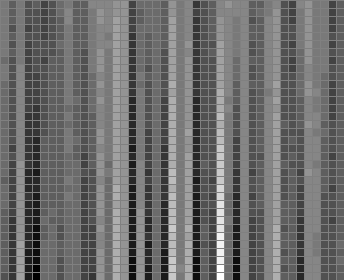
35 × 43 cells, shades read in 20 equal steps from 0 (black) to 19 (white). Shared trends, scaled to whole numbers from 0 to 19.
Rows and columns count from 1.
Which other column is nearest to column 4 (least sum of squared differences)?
21
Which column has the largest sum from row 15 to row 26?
28
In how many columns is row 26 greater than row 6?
14
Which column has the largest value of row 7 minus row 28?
30
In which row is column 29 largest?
1
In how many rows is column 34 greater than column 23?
31
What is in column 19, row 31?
2
